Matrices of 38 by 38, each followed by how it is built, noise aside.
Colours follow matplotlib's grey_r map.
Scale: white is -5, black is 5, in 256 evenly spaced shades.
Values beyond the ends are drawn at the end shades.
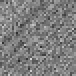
Hankel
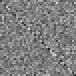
diagonal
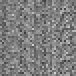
repeating rows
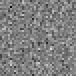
uneven columns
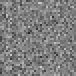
repeating rows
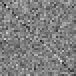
diagonal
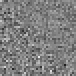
lower triangular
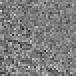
lower triangular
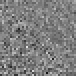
lower triangular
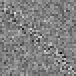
banded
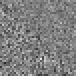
lower triangular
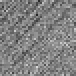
Hankel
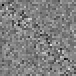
banded
